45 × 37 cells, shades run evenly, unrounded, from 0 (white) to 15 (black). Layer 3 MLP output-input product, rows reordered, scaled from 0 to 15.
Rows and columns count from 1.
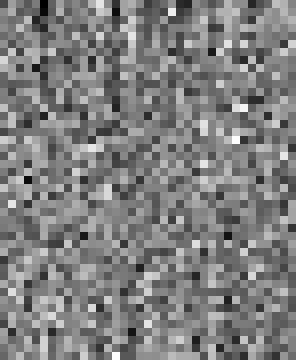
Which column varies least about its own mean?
21
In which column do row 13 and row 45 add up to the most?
31
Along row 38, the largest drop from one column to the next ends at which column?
30
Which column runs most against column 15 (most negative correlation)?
35
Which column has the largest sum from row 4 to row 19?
15
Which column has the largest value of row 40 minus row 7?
36
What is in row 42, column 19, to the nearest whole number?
8
